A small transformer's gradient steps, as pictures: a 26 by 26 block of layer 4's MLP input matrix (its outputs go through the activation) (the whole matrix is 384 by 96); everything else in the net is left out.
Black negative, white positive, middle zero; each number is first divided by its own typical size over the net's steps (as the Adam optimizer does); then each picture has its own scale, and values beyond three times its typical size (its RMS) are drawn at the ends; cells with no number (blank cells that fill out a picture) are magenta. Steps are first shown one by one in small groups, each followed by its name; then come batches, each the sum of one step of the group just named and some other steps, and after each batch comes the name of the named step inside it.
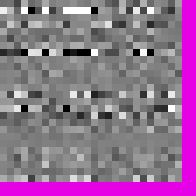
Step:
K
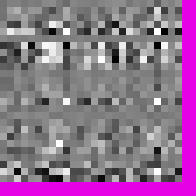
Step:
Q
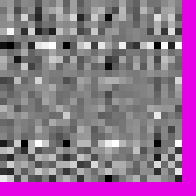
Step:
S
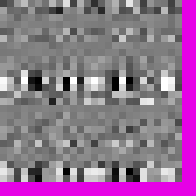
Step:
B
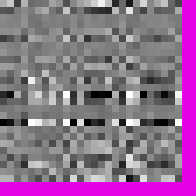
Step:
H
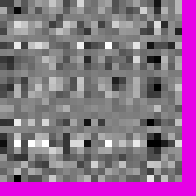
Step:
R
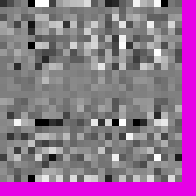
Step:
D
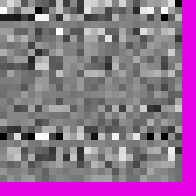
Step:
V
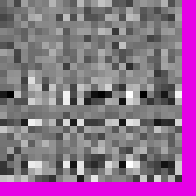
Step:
H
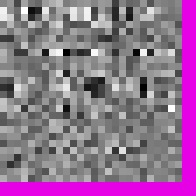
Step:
K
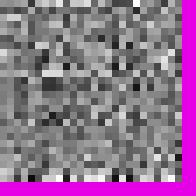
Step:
D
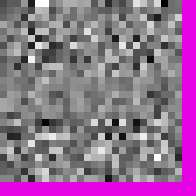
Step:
D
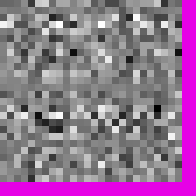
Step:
D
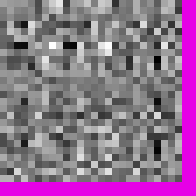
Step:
S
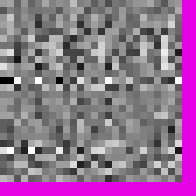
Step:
S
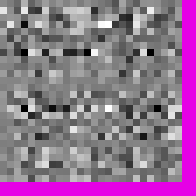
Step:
K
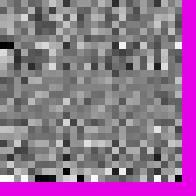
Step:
S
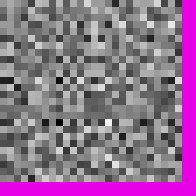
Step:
D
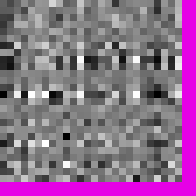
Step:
R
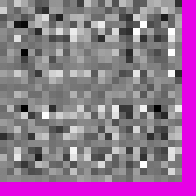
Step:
V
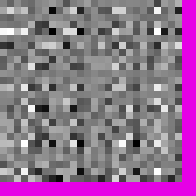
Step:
Q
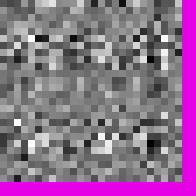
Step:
R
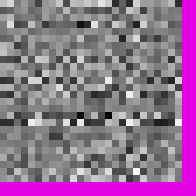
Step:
H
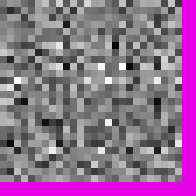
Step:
D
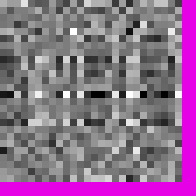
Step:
H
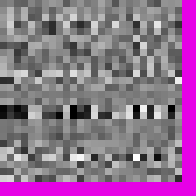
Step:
S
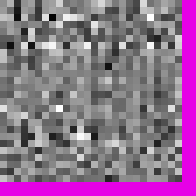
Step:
S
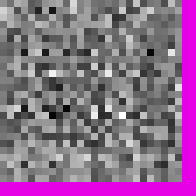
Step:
K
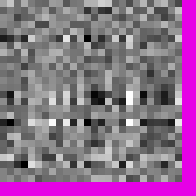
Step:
H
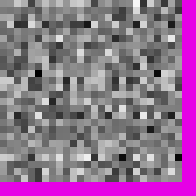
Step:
B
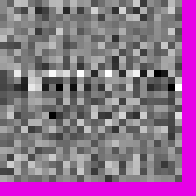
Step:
S
